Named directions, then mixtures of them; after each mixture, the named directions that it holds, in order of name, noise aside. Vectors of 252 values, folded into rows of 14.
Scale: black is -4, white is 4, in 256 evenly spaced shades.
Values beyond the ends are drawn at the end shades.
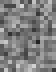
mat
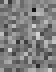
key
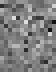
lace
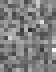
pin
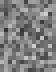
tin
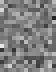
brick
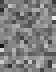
brick.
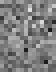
lace, pin.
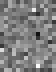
brick, key.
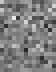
brick, lace.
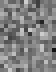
pin.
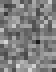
mat.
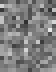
lace, mat.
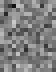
brick, mat, tin.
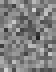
key, mat, tin.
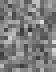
pin.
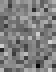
brick, key.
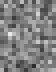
mat, pin.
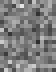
mat.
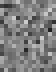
lace, mat, tin.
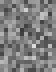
tin.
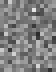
key.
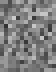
key, lace, tin.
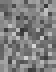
tin.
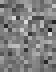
lace.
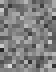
brick, lace.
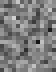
lace, mat.
